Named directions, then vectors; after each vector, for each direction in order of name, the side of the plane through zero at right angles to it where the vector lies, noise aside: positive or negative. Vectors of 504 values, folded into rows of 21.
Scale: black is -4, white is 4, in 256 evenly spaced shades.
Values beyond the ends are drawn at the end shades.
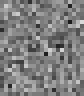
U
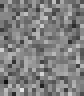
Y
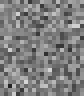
positive, negative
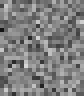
positive, positive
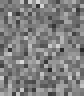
negative, positive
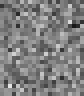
negative, positive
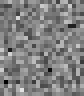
negative, positive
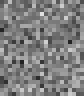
positive, positive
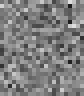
positive, negative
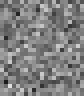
negative, positive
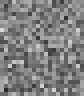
negative, negative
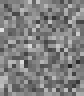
negative, negative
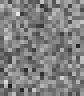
positive, negative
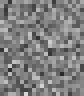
negative, negative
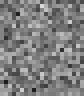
negative, positive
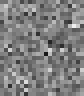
positive, negative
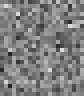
positive, negative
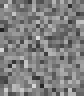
positive, positive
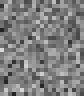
positive, positive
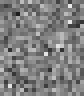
negative, positive
